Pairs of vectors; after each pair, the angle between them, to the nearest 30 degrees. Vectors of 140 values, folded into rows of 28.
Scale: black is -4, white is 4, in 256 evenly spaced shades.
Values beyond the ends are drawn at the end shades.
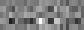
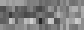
150 degrees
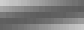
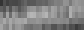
150 degrees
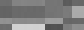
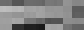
150 degrees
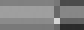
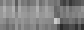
30 degrees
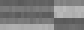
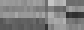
120 degrees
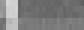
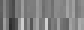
120 degrees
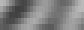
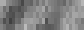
30 degrees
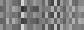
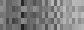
120 degrees
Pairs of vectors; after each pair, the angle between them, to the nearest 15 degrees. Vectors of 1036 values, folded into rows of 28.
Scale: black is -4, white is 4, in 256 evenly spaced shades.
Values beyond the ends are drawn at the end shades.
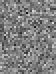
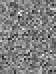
135 degrees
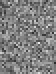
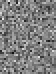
120 degrees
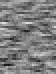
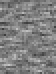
150 degrees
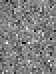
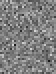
120 degrees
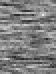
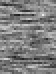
15 degrees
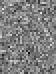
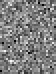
45 degrees
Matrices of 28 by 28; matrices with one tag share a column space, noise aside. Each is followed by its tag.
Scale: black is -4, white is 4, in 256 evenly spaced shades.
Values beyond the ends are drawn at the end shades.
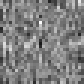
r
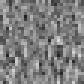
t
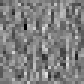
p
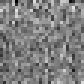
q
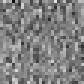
q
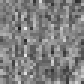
t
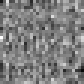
r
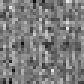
r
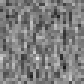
p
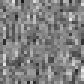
t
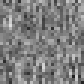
t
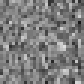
r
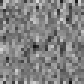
q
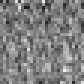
q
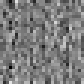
r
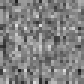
r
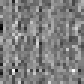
r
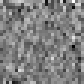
q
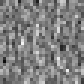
r
